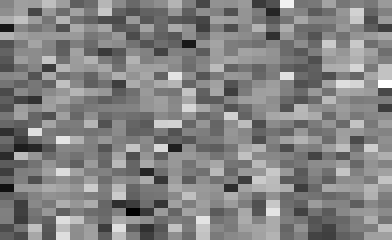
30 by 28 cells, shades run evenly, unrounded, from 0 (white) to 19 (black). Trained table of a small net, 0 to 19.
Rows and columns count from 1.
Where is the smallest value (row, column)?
11, 28
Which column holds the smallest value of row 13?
24
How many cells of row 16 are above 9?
16
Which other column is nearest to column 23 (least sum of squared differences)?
22
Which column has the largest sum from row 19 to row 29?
1
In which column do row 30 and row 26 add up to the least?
5
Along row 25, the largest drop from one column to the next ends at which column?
9
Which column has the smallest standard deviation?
6
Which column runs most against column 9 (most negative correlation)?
25
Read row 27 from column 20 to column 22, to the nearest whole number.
2 10 14
